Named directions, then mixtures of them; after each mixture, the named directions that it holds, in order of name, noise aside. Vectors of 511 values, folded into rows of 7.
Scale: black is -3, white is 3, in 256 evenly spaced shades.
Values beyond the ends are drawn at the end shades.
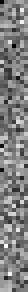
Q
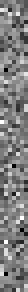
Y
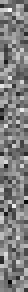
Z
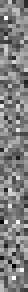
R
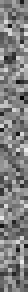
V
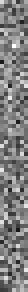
Q, R.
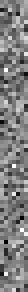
Y.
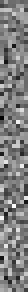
Q, Z.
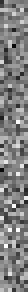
Q, Z.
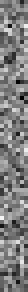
V.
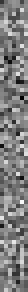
Q, V.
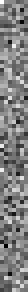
Q.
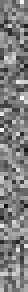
V.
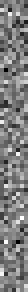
V, Y.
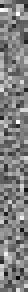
Y, Z.
